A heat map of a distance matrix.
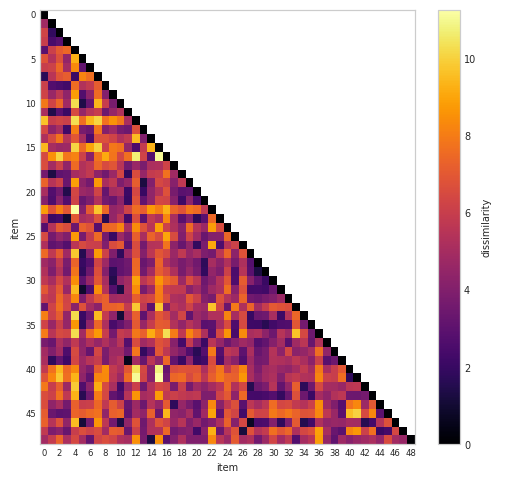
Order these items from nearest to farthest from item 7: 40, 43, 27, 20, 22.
20, 40, 43, 27, 22
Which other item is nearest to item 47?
26
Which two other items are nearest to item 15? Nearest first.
12, 45
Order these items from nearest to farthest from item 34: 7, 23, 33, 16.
23, 16, 33, 7
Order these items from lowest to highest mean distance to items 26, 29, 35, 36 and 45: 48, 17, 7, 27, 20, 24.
20, 27, 17, 48, 24, 7
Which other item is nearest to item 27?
46
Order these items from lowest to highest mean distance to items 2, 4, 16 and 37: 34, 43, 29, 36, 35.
29, 35, 43, 34, 36
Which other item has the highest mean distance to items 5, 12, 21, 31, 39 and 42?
4
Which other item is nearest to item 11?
39
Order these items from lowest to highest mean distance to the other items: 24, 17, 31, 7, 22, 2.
31, 17, 2, 24, 22, 7
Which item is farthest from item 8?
16
